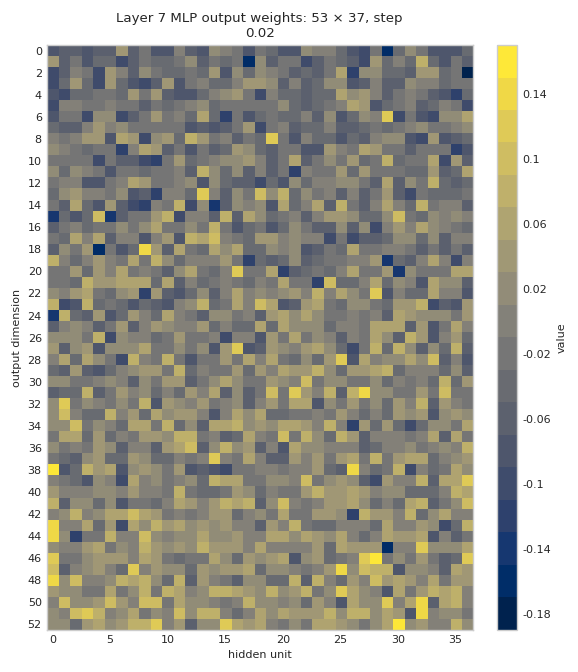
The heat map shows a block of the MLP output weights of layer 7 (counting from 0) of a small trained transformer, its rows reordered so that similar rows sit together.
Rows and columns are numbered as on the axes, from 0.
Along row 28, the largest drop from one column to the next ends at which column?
26
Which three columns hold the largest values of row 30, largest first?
22, 34, 15
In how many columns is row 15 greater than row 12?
16
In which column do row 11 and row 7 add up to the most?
36
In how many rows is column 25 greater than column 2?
26
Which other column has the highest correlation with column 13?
18
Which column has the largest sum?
32
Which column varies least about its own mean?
24
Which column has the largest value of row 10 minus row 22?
29
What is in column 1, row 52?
0.02
